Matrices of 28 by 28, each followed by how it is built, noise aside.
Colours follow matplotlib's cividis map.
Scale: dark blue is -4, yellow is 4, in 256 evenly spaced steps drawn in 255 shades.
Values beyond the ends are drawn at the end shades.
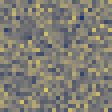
repeating rows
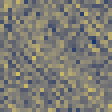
Toeplitz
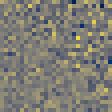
upper triangular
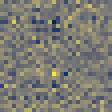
low rank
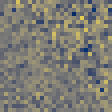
upper triangular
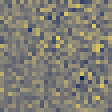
upper triangular
